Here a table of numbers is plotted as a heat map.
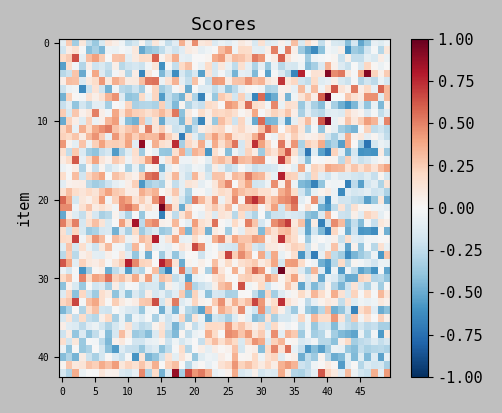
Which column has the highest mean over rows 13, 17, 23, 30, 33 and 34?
33
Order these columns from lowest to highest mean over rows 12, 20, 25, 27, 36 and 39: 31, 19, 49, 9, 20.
49, 19, 31, 20, 9
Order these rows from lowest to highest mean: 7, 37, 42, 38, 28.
37, 38, 7, 42, 28
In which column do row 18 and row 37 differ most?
11
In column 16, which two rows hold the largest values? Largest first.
28, 21
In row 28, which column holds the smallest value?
40
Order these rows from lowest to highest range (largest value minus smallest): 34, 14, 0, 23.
0, 34, 14, 23
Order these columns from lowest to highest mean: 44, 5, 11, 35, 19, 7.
44, 19, 7, 11, 5, 35
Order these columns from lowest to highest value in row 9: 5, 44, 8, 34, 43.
44, 43, 34, 8, 5
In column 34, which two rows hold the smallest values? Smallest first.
10, 7
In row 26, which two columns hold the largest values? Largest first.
20, 21
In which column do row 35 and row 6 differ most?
3
